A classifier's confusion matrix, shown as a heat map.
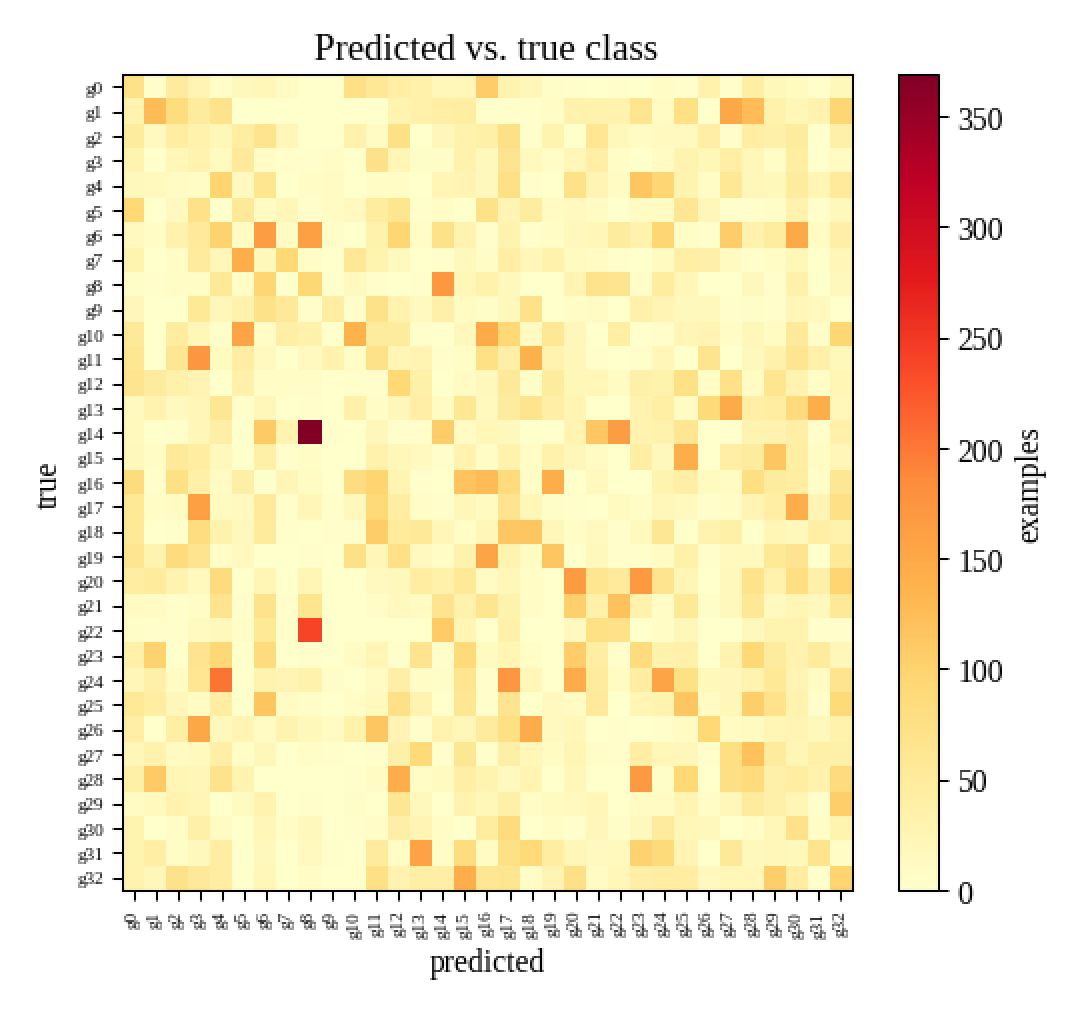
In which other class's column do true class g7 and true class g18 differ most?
g5
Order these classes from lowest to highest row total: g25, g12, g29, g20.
g29, g12, g25, g20
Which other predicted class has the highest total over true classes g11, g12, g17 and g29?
g3
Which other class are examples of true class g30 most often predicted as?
g17
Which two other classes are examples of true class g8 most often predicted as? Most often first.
g14, g6
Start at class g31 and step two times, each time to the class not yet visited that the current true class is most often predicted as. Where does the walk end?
g27
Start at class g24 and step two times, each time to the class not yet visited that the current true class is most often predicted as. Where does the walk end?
g23
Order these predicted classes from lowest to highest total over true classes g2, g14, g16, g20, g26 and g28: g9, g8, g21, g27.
g9, g27, g21, g8
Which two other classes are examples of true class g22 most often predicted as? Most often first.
g8, g14
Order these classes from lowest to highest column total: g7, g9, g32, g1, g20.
g9, g7, g1, g20, g32
